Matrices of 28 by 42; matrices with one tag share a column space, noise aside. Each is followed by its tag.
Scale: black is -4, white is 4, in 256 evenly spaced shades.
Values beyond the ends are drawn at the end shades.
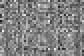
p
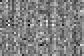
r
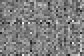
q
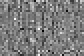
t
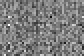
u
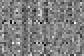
q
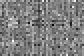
r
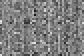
q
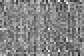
t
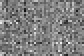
q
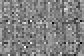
q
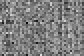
q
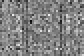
p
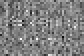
r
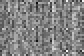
t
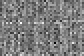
q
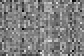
t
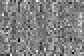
t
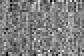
t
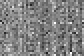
q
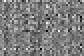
p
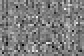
u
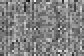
t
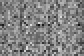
u
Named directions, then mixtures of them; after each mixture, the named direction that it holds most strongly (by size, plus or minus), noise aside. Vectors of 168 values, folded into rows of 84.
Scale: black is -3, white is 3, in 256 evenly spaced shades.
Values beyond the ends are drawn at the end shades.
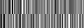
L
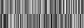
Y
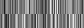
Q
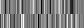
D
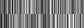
Q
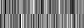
D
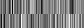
L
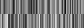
Y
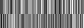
Y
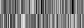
D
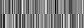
L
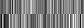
Q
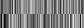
Y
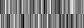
D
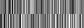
L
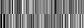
L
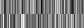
D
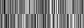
Q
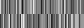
D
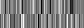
D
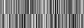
Q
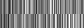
Q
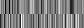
D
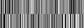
L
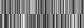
Q
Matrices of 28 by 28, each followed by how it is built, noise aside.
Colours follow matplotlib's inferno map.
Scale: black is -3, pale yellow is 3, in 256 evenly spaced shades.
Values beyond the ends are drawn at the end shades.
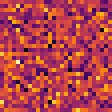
repeating rows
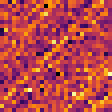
Hankel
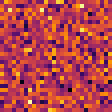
noise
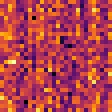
blocks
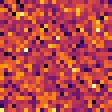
Toeplitz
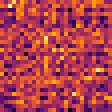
blocks
